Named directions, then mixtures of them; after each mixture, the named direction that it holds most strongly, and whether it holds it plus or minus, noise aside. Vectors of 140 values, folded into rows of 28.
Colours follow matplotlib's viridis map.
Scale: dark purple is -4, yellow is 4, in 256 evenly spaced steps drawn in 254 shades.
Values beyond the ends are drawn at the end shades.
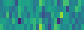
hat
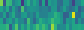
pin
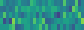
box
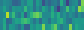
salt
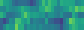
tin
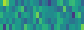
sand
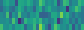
hat, plus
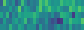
pin, minus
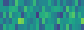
hat, minus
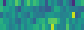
pin, plus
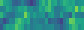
tin, plus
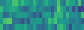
salt, minus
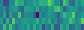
sand, minus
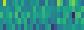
pin, minus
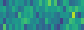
sand, minus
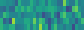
box, plus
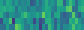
box, minus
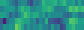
tin, plus
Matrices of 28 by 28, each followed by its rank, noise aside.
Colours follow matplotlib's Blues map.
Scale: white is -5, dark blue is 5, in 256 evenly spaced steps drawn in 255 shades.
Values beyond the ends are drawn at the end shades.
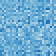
four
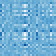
one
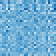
three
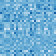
four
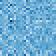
three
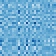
two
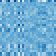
one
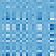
one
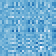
three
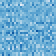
four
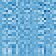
three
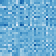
three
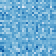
four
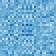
four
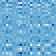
two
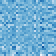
four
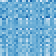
two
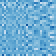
three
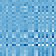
one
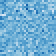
four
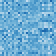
four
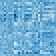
three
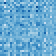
four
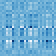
one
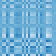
one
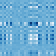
one
